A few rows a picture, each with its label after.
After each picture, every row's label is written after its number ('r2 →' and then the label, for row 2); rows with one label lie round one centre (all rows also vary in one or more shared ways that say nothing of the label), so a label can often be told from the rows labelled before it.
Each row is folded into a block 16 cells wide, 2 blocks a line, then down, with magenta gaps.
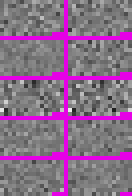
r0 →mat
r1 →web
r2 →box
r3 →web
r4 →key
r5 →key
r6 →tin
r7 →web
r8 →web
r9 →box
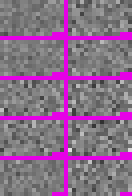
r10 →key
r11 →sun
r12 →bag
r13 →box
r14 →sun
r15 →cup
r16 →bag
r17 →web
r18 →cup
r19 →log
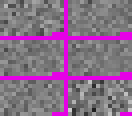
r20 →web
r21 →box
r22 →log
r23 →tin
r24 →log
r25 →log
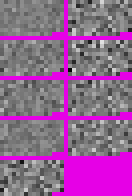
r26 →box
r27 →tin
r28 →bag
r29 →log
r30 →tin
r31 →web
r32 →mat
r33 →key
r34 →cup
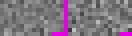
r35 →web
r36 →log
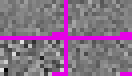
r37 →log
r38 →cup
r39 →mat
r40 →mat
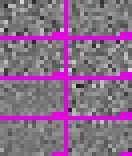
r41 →tin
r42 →box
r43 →log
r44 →web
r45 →key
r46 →web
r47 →cup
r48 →bag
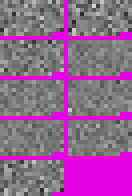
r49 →tin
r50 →sun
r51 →web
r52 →key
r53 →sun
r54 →box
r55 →cup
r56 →web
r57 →bag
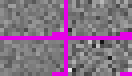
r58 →sun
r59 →tin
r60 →bag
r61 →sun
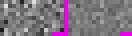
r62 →mat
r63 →sun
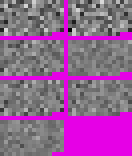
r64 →mat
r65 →sun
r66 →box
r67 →key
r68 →bag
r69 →sun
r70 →cup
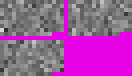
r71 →key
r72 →web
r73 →bag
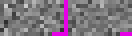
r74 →bag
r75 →log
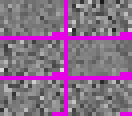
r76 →cup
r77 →cup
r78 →tin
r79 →box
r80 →sun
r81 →bag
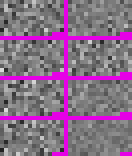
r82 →box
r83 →cup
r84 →web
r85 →log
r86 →sun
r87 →web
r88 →bag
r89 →log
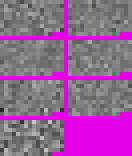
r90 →bag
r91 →sun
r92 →box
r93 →tin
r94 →bag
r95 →log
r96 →key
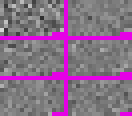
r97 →cup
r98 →sun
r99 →web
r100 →cup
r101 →box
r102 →mat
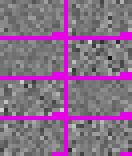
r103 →bag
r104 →box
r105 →tin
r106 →log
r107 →key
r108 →sun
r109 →web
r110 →web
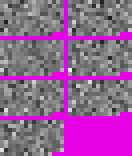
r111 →sun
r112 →cup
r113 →key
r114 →box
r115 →web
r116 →tin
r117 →mat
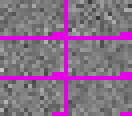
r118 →log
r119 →web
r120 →sun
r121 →key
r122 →cup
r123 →box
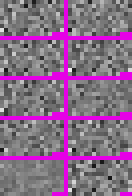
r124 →web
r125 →web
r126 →bag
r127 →log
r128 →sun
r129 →sun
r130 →cup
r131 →tin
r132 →box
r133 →log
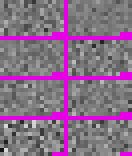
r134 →log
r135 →web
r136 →log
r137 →log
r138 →bag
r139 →bag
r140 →sun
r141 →bag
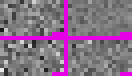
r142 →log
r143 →bag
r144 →cup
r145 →tin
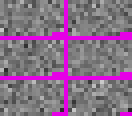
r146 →cup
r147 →tin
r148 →key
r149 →sun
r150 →bag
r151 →box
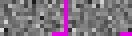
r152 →box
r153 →bag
